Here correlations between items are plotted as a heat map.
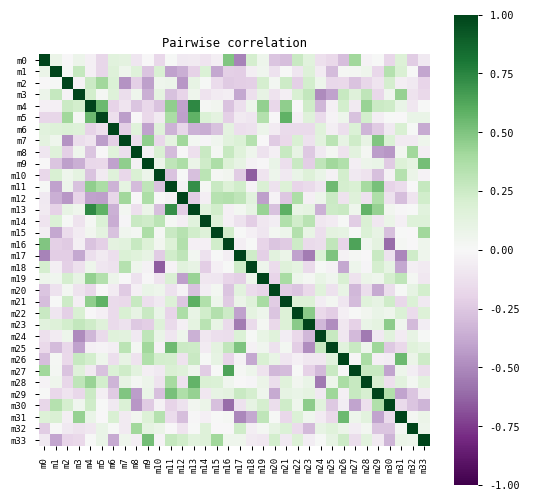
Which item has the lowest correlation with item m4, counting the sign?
m12
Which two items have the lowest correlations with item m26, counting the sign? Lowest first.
m18, m0
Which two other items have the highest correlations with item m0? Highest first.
m16, m27
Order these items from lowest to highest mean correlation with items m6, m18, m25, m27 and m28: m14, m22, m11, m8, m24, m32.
m14, m24, m22, m32, m8, m11
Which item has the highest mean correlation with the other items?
m13
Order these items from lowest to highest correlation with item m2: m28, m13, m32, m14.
m28, m32, m14, m13
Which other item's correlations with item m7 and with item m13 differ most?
m5
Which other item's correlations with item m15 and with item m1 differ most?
m33
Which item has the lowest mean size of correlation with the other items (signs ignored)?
m32
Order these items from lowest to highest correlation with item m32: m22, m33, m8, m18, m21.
m22, m18, m33, m21, m8
